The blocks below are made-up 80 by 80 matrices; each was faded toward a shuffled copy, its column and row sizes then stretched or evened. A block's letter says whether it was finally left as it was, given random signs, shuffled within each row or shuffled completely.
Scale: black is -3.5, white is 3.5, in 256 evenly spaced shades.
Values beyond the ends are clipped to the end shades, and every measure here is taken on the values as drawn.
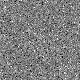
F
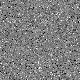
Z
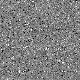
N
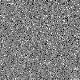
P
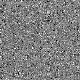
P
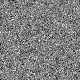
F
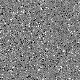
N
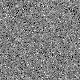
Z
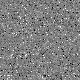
Z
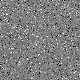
Z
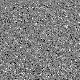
Z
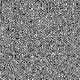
P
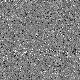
Z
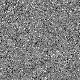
Z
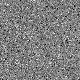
F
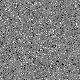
F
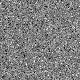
F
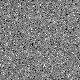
F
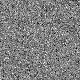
F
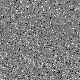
Z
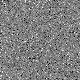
F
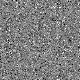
N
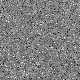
F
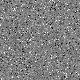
F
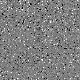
P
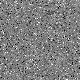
F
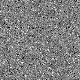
N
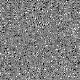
P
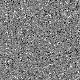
N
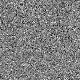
Z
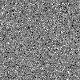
Z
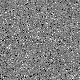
Z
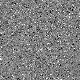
N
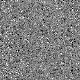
N
